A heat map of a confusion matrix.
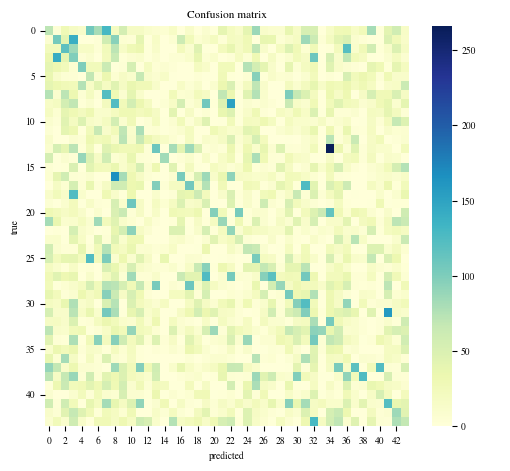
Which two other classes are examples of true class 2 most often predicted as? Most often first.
36, 3
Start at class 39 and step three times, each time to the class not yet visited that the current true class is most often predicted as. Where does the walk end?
11
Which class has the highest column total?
8
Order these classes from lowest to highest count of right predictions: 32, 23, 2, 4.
23, 32, 4, 2
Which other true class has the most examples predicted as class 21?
7
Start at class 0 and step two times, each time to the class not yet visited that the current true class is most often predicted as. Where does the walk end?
29
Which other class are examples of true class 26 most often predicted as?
19
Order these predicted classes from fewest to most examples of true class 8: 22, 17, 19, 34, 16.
17, 34, 16, 19, 22
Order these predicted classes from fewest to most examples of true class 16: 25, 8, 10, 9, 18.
25, 10, 18, 9, 8
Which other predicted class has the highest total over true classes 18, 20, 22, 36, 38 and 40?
3
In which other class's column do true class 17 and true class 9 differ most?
31
